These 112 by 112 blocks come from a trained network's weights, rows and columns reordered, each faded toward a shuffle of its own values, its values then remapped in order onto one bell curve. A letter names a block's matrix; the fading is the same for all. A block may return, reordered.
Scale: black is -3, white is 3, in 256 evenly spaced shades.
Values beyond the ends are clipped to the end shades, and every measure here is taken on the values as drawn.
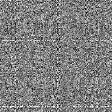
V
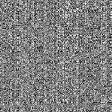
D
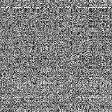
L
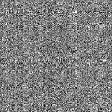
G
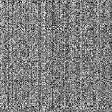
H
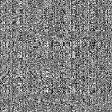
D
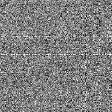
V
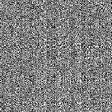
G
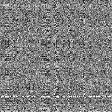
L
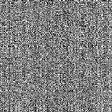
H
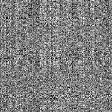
D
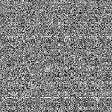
L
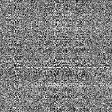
L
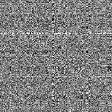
L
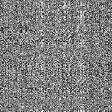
D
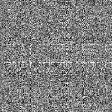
V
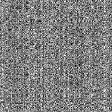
D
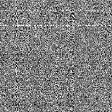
V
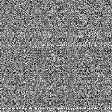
L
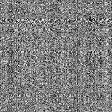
H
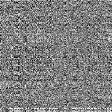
L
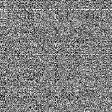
V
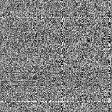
V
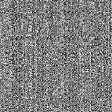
D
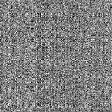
G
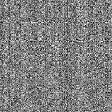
H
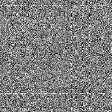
V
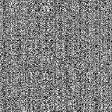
D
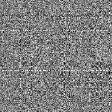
V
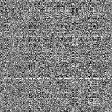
L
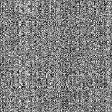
D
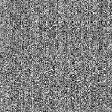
G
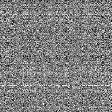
L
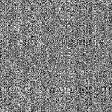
G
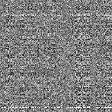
L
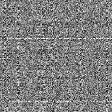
V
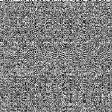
L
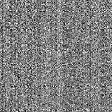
H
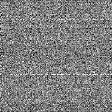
V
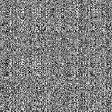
D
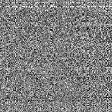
V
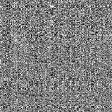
G
